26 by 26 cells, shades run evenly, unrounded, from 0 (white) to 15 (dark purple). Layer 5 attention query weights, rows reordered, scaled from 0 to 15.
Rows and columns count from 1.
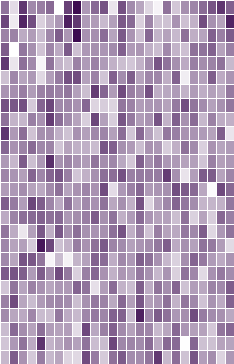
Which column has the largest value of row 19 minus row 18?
4
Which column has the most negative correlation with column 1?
13
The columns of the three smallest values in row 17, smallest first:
3, 24, 17
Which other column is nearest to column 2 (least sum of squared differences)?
10
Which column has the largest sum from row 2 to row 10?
1
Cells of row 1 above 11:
4
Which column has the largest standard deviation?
9
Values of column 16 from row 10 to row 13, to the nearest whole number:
9 4 10 8
